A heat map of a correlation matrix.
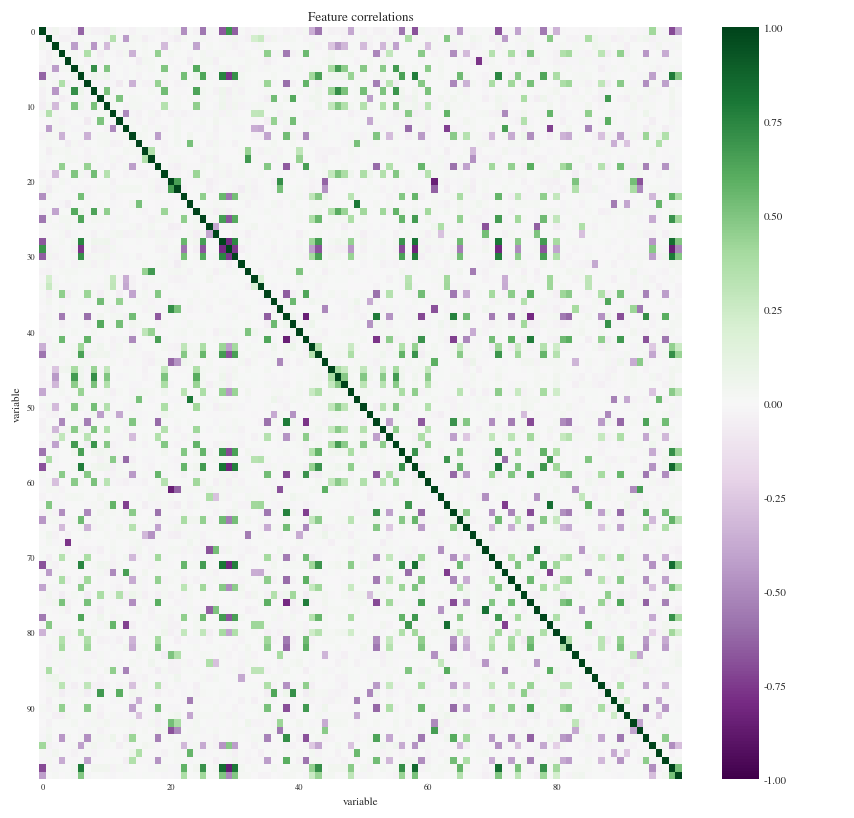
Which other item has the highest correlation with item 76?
41
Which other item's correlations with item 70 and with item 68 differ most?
4
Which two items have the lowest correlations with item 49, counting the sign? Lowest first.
89, 91
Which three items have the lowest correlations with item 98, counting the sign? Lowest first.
29, 0, 95
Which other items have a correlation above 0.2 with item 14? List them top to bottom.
38, 52, 64, 66, 94, 97
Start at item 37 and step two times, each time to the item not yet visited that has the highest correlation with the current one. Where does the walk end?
21
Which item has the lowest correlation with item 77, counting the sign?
26
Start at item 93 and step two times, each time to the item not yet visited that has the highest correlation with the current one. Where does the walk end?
44
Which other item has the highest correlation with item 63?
79
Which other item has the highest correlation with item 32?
17
